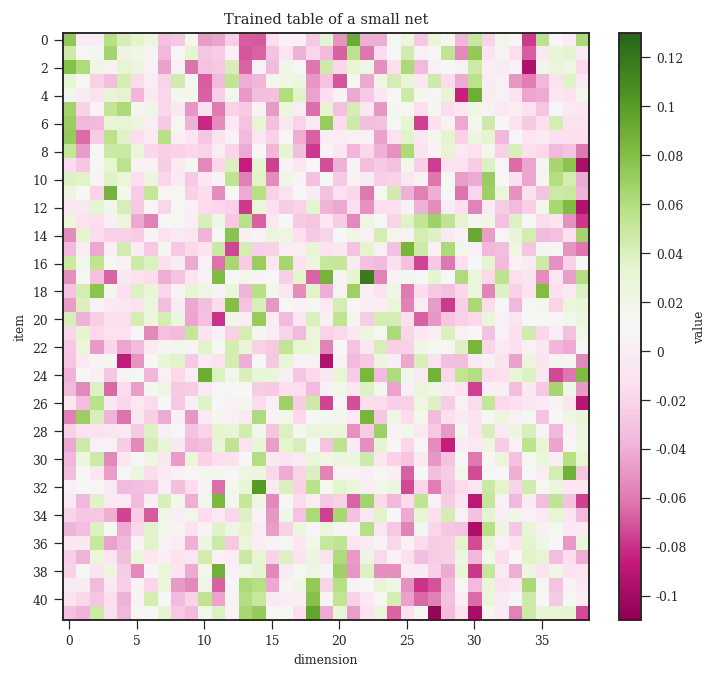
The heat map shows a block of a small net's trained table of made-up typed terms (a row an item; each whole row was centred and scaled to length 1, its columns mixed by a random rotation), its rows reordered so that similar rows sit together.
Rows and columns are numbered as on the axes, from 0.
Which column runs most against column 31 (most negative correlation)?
30
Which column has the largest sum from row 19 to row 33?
14
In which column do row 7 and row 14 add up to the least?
18
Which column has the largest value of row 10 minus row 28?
36
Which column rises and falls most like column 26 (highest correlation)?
11
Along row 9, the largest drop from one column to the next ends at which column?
38
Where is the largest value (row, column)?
17, 22
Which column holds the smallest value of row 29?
28
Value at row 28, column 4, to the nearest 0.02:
0
